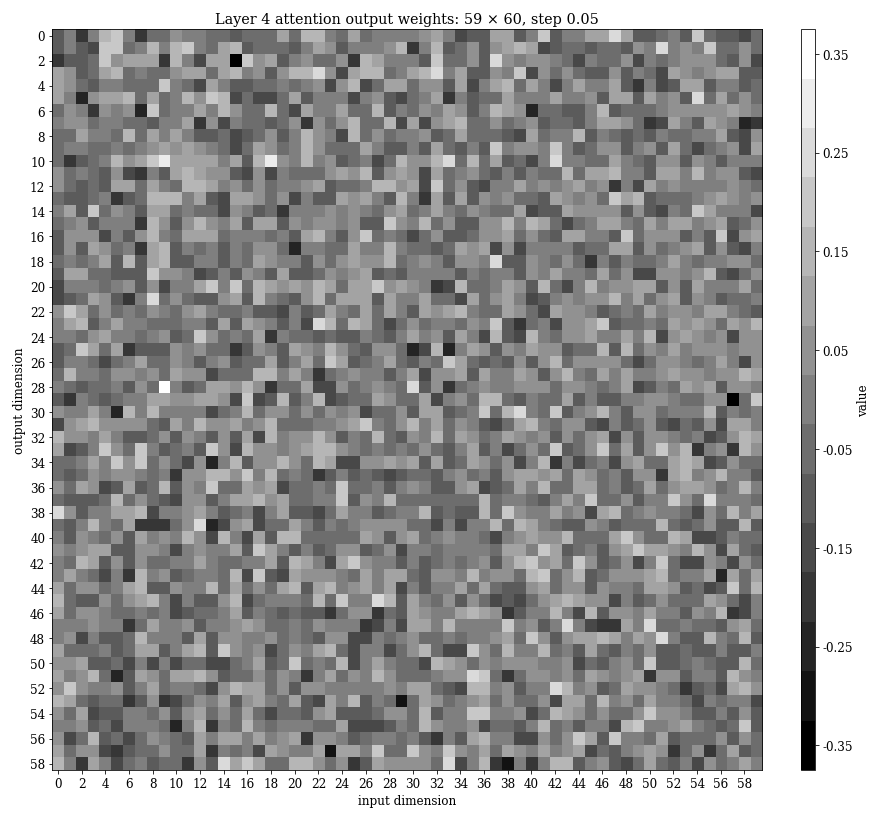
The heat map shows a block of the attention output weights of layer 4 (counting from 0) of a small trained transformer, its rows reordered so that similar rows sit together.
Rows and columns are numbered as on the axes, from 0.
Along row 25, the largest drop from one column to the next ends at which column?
33
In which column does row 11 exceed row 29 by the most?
57
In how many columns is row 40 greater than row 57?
25
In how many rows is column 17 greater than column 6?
32
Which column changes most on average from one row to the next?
13
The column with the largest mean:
12
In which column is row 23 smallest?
39
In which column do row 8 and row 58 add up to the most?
21
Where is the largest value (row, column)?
28, 9
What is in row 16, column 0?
-0.1
